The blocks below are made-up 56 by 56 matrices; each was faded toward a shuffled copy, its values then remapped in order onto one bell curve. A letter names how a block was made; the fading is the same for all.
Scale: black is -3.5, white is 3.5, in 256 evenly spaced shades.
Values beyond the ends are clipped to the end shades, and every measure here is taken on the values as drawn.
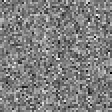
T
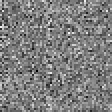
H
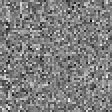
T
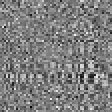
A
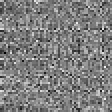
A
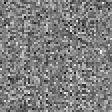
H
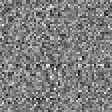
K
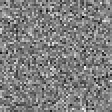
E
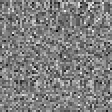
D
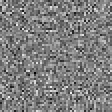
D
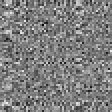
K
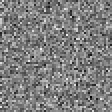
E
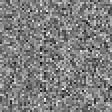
T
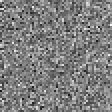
T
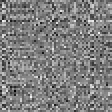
A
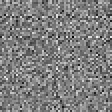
K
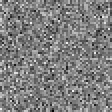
E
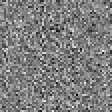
H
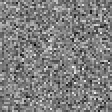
E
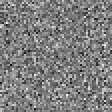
E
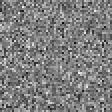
E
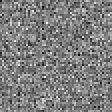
D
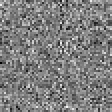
D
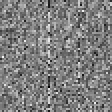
H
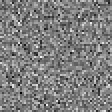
D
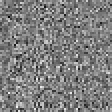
K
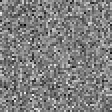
T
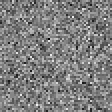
E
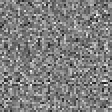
D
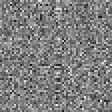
D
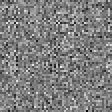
D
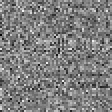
D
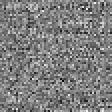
D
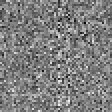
T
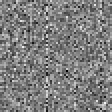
T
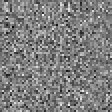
H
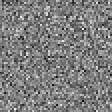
D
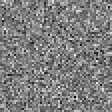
E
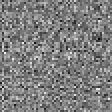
K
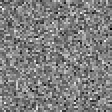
E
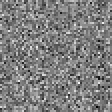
H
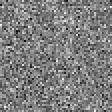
E
